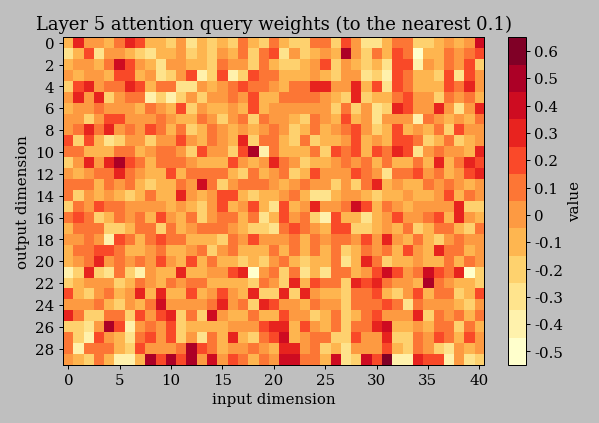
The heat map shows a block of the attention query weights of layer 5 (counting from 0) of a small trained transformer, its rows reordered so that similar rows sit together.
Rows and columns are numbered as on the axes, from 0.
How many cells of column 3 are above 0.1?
5
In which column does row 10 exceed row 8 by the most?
18
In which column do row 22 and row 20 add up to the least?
27
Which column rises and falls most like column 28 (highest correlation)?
24
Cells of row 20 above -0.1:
21
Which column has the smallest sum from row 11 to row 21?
25
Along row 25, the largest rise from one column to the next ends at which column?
14
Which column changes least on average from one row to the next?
37
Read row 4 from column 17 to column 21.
0.2 0.1 0.1 0 -0.1
